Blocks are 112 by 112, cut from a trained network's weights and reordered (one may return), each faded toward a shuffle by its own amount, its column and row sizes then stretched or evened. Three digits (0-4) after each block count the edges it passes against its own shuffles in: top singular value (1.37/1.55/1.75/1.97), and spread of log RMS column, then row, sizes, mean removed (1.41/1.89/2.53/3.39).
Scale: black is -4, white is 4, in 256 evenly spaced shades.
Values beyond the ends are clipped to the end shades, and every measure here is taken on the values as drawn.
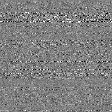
2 0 4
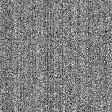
3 0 0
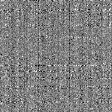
4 1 3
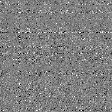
1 2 3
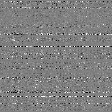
4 1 4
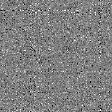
0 3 2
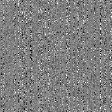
1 4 1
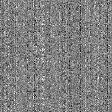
4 3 1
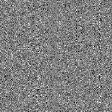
2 3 0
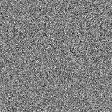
2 0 1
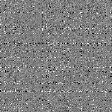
2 3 3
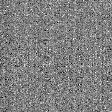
1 0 2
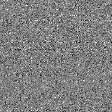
0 1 3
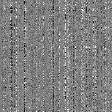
4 4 1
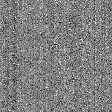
2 2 0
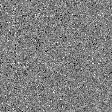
1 1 0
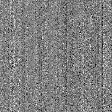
3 3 0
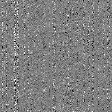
0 4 0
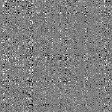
1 4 3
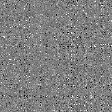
0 3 2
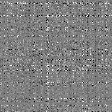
1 3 4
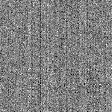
3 1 1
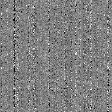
2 4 0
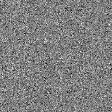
0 2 1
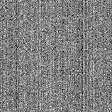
4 1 1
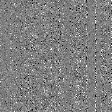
0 4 0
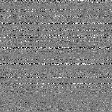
2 1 4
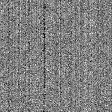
4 2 0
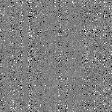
0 4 3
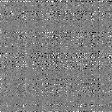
1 3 4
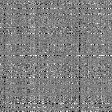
4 1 4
